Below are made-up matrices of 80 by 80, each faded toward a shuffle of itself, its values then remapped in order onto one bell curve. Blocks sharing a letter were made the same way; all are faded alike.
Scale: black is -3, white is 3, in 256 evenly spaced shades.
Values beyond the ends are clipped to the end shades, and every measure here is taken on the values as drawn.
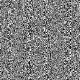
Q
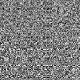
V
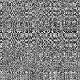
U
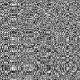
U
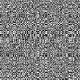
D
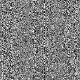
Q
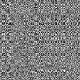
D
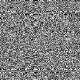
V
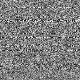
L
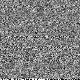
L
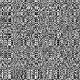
D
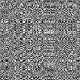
U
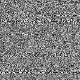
L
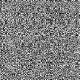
V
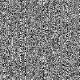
Q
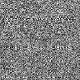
V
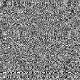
V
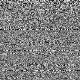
L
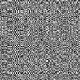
U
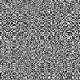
D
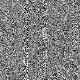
Q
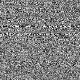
L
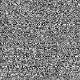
L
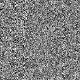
Q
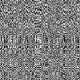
U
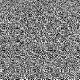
V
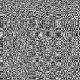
D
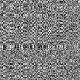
D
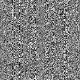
Q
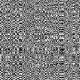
D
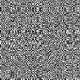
D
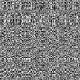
U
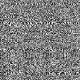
V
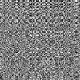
D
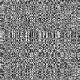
D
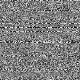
L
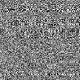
V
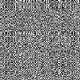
D
